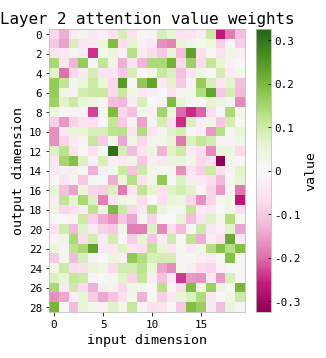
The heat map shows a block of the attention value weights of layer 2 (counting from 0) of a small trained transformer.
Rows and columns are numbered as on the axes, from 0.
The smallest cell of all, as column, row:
17, 13
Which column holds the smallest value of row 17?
19
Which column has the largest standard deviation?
6
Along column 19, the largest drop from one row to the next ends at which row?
16
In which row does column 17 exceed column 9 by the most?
22
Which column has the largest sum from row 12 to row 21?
18
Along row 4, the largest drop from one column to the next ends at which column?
1
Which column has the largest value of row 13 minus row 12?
2
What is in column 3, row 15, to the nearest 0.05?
-0.1
